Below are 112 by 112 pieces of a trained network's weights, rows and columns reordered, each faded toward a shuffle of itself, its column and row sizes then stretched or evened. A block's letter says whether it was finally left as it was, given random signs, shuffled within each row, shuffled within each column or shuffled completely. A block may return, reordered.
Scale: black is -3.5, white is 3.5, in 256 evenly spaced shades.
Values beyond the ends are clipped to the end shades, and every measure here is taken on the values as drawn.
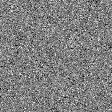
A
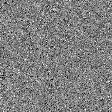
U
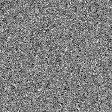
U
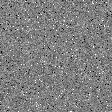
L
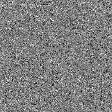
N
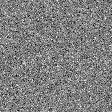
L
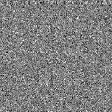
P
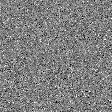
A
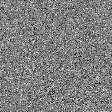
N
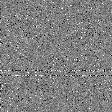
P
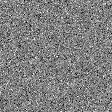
L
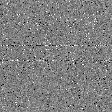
P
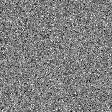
L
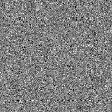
P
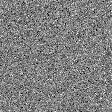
L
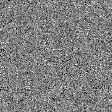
N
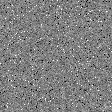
L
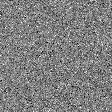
L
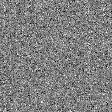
U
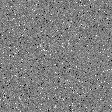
L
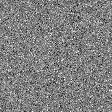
L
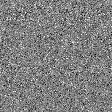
A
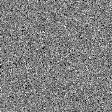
U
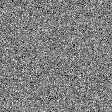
A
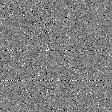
N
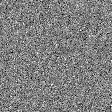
L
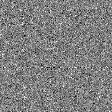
N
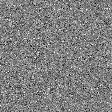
A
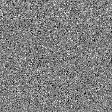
N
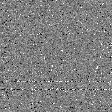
N
